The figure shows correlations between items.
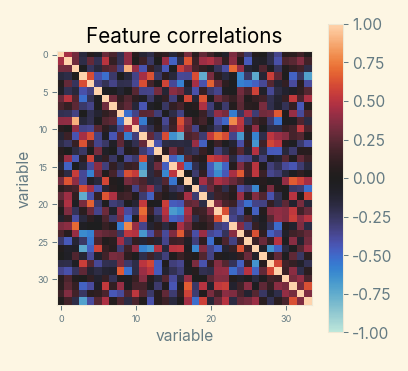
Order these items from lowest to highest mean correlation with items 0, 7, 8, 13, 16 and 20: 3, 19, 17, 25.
3, 25, 17, 19
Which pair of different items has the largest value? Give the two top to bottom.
2, 9
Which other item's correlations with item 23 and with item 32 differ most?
22
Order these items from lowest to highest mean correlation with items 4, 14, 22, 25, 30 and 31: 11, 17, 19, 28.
19, 28, 17, 11
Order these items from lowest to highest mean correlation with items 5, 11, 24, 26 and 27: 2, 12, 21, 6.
12, 21, 2, 6
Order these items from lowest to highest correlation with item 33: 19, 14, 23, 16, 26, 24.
23, 16, 14, 24, 26, 19
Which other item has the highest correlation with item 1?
17
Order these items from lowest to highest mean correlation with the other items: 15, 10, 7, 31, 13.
15, 13, 7, 10, 31
